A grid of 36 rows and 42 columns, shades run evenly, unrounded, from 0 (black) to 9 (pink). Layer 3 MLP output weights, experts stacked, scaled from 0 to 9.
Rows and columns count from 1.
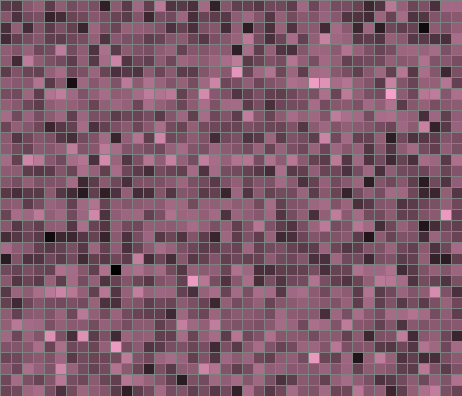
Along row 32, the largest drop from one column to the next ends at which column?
12
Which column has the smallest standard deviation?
28
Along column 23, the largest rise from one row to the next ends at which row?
4
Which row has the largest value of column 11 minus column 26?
32
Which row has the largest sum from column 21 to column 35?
8
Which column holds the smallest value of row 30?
37
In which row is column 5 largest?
31
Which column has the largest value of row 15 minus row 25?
11
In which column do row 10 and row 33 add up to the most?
29
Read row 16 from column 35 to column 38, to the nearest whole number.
3 5 4 4
